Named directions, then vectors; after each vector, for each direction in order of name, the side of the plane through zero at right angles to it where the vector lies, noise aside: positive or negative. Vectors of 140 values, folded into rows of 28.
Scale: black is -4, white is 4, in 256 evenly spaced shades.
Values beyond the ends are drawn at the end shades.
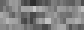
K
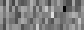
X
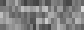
positive, positive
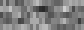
negative, negative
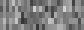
positive, negative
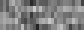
positive, negative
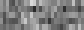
negative, positive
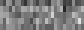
positive, positive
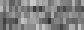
negative, positive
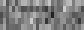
negative, negative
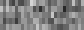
negative, positive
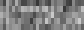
positive, positive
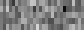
negative, positive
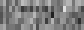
negative, negative
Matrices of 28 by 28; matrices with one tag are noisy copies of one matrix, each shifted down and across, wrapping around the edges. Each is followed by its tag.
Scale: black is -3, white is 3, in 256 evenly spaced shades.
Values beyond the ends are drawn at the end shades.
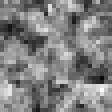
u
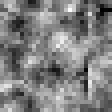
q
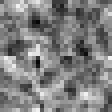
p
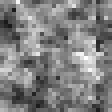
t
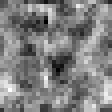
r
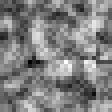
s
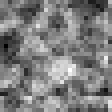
r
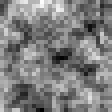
u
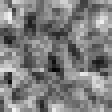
p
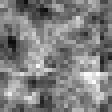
t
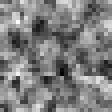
p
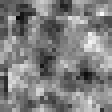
q
